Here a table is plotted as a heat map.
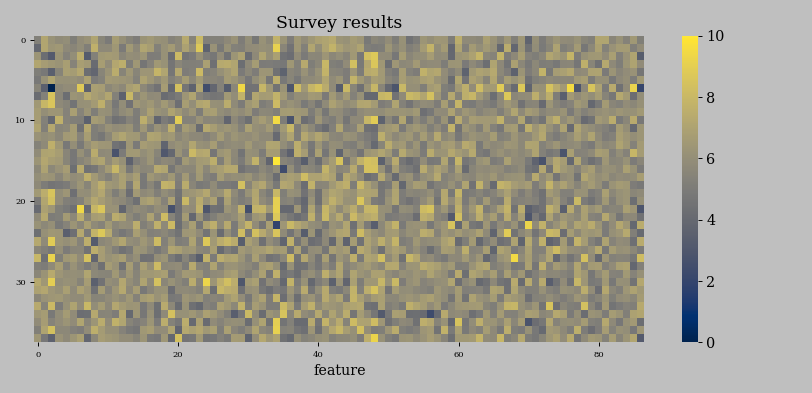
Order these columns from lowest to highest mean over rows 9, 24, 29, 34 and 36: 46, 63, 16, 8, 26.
26, 63, 16, 8, 46
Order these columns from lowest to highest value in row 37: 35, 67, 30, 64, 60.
30, 35, 67, 64, 60
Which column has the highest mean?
34
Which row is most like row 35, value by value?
22
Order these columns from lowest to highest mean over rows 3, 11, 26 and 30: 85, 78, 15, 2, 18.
85, 18, 15, 78, 2
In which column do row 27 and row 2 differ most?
2
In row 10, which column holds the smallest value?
36
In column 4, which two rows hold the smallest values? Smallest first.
24, 7
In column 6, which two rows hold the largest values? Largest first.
21, 6
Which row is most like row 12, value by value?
17
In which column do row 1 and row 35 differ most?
48
